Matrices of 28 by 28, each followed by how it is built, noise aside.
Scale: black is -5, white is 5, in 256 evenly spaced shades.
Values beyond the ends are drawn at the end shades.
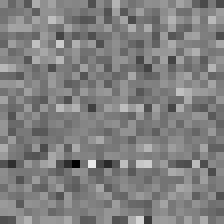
uneven rows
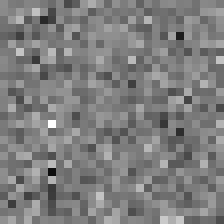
uneven columns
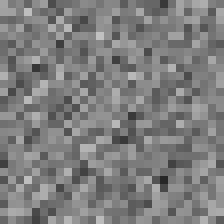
Hankel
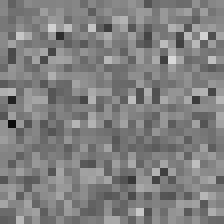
uneven rows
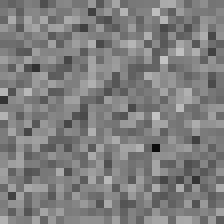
Hankel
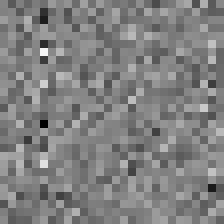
uneven columns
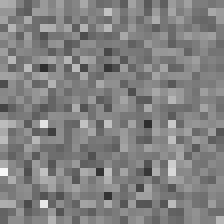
low rank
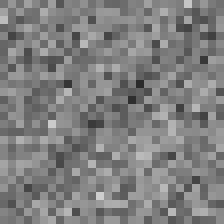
Hankel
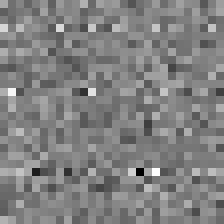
uneven rows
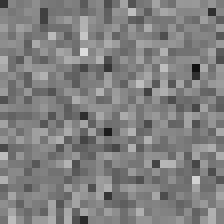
uneven columns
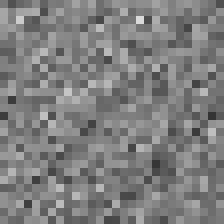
Hankel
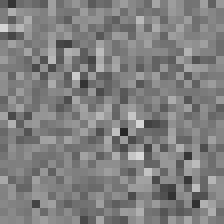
banded
